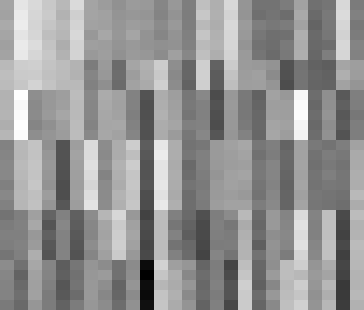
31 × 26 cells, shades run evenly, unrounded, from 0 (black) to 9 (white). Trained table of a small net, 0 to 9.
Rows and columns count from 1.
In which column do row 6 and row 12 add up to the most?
2
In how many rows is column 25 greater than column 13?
9
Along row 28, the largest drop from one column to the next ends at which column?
11
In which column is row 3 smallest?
23
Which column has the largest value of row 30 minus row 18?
21
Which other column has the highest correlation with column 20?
22
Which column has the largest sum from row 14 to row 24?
12
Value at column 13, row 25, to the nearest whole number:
4
